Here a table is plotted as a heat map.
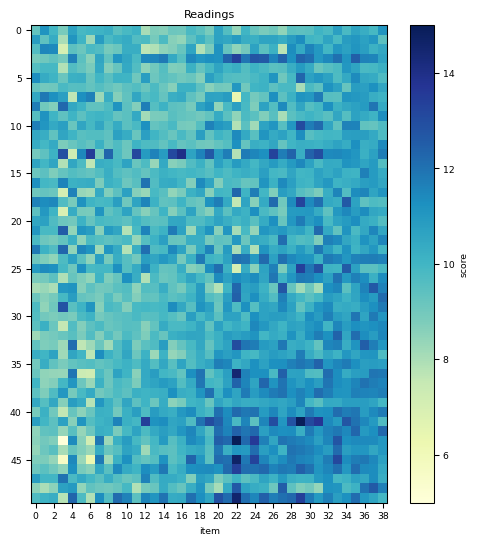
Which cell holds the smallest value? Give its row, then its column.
43, 3
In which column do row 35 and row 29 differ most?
3
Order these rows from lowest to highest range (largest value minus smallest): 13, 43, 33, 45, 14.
14, 33, 13, 45, 43
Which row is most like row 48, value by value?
27
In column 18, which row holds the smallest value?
2
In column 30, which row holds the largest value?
41
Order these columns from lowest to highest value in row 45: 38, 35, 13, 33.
13, 38, 35, 33
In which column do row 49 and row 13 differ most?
22
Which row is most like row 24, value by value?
37
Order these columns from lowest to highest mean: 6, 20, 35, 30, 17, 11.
6, 11, 17, 20, 30, 35
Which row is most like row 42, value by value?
40
